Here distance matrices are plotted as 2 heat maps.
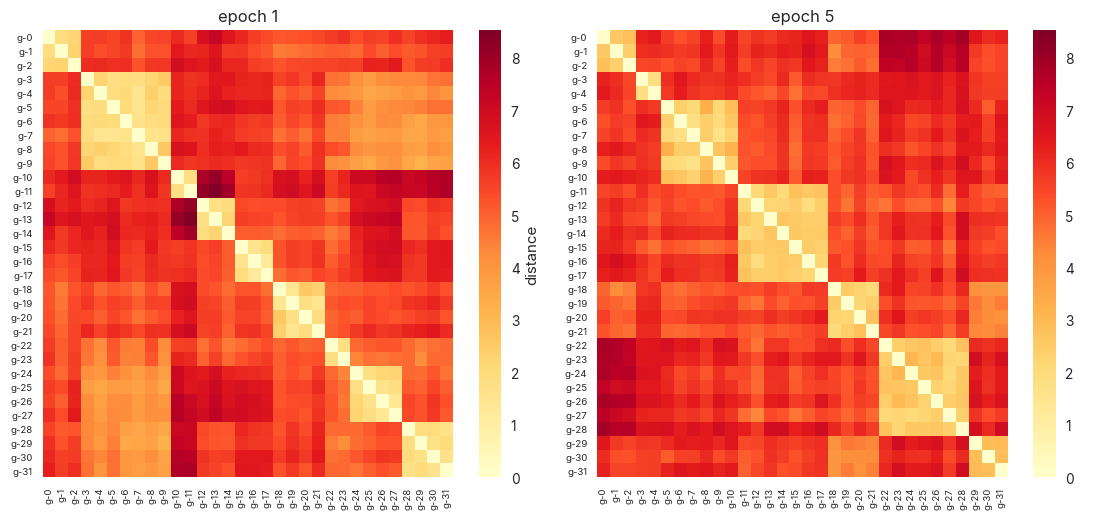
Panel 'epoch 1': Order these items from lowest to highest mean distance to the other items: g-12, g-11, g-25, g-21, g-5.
g-5, g-25, g-21, g-12, g-11
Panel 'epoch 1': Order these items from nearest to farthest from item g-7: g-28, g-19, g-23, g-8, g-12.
g-8, g-28, g-23, g-19, g-12
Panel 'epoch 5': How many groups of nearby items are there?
7
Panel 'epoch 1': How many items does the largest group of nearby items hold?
7
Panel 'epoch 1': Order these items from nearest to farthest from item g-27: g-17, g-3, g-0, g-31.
g-3, g-31, g-0, g-17
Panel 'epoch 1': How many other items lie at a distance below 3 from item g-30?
3
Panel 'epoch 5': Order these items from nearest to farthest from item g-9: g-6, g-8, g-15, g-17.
g-6, g-8, g-15, g-17
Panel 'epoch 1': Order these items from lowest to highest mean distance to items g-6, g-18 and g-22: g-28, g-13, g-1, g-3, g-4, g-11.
g-4, g-3, g-28, g-1, g-13, g-11
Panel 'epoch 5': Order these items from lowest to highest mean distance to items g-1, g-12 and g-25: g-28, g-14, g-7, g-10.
g-14, g-28, g-7, g-10
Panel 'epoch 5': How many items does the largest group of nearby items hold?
7
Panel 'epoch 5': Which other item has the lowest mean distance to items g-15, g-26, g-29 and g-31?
g-30
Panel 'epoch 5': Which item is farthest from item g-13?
g-28
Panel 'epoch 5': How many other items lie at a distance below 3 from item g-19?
3
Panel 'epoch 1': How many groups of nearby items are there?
9
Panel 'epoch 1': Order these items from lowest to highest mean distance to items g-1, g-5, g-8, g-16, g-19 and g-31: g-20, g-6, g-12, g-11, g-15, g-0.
g-6, g-20, g-0, g-15, g-12, g-11
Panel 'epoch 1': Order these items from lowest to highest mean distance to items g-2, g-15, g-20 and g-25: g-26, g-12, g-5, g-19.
g-19, g-26, g-5, g-12
